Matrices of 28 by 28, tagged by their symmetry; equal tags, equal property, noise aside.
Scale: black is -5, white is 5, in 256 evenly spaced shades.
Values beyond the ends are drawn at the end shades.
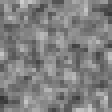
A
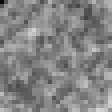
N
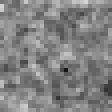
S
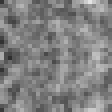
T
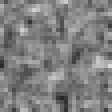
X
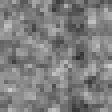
S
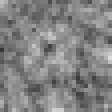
N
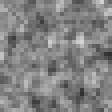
S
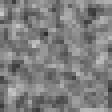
X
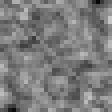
A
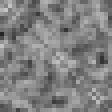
N
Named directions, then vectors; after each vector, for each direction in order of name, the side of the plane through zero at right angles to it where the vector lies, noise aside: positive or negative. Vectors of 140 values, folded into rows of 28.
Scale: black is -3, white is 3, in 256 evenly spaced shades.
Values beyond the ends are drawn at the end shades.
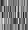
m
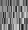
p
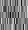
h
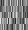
negative, positive, negative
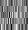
negative, positive, positive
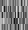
positive, positive, negative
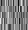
negative, positive, positive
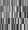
negative, negative, negative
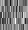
positive, negative, positive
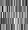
negative, negative, positive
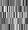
negative, negative, positive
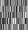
positive, negative, positive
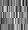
negative, negative, positive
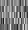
negative, negative, negative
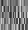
positive, positive, positive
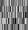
negative, positive, negative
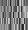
positive, positive, positive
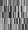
positive, positive, positive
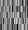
negative, negative, negative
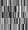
positive, positive, positive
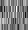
negative, positive, negative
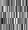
negative, negative, positive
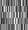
negative, negative, positive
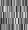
negative, negative, positive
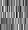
negative, negative, positive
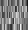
negative, positive, positive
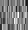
negative, negative, positive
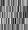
negative, positive, negative
